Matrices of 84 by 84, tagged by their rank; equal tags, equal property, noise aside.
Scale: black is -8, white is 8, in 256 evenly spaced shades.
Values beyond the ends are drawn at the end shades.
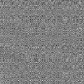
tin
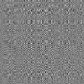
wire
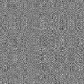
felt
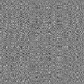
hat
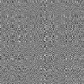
hat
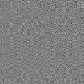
tin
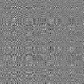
wire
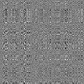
wire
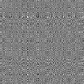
wire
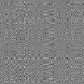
wire
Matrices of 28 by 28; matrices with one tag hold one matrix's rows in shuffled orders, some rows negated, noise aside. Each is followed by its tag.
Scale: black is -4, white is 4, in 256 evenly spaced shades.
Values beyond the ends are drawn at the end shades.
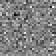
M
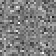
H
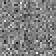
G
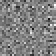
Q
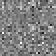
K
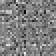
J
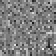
Q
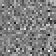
Q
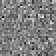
K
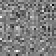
H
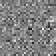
Q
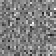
Q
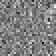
Q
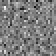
G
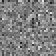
K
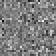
K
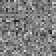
M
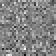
J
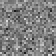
M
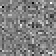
K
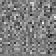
Q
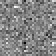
M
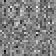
G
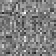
J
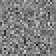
G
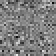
H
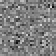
H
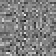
J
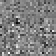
H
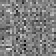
J
